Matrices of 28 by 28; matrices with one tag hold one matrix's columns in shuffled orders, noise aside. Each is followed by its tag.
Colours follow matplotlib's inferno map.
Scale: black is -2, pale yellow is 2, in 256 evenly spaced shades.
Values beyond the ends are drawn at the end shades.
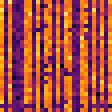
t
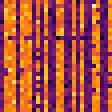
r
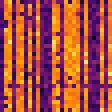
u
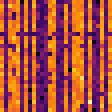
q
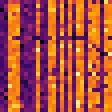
r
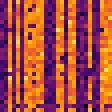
t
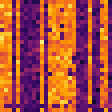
t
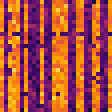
q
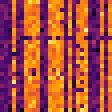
r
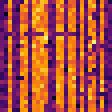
q
